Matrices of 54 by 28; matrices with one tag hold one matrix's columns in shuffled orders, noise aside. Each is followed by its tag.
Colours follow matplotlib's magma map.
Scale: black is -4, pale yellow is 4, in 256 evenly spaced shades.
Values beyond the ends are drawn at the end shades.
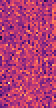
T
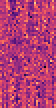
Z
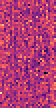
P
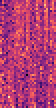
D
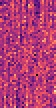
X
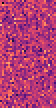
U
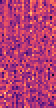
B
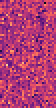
U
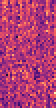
B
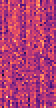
D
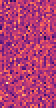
T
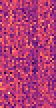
P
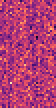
T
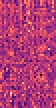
B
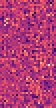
U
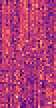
D
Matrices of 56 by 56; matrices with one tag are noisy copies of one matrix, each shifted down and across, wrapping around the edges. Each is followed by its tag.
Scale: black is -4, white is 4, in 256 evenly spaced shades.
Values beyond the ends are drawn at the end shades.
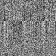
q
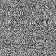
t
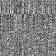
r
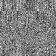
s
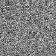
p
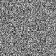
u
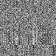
s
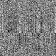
s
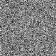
p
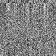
q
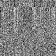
q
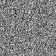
u
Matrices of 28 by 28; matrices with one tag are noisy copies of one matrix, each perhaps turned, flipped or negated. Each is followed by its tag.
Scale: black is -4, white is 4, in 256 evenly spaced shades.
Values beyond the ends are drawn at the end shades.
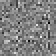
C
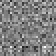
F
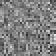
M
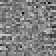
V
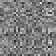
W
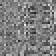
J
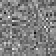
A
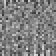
V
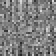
V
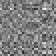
F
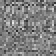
J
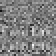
J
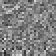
M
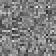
A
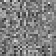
A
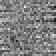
V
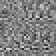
C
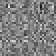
W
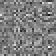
W
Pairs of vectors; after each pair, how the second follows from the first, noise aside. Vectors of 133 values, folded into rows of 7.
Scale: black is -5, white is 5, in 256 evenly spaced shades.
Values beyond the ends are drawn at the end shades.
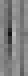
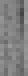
wrapped around, shrunk.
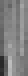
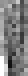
negated, scaled up.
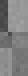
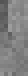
shrunk.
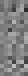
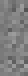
shrunk.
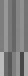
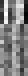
reversed, negated, scaled up.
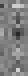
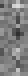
copied.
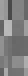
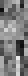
reversed, negated, scaled up.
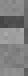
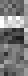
negated, scaled up.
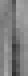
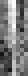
reversed, negated, scaled up.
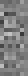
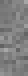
wrapped around, shrunk.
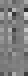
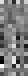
reversed, negated, scaled up.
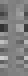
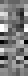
negated, scaled up.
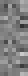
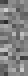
reversed, negated.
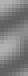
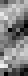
reversed, negated, scaled up.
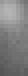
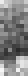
wrapped around, scaled up.
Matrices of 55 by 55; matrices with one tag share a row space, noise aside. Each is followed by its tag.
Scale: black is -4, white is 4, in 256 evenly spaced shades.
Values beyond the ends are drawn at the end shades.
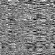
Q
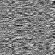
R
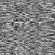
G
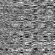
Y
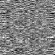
G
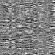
R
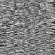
G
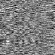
G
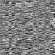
R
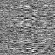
Y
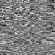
G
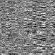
Q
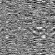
Q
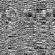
Q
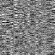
G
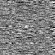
R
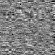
R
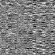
Q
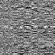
Y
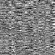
R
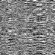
Q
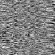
G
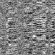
Q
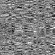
R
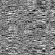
Q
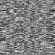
G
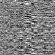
Y
